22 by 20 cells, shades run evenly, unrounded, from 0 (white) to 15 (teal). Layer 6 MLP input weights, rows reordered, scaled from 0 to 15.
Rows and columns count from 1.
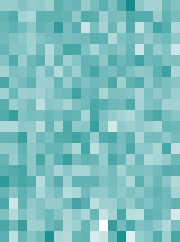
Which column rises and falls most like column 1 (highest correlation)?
3
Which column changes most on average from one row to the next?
9
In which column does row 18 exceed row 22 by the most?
15
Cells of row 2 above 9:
12
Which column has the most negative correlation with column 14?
2
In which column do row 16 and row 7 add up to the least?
7
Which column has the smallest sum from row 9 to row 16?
16
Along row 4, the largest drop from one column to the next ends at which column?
13
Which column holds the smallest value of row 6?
6
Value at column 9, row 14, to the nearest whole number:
5
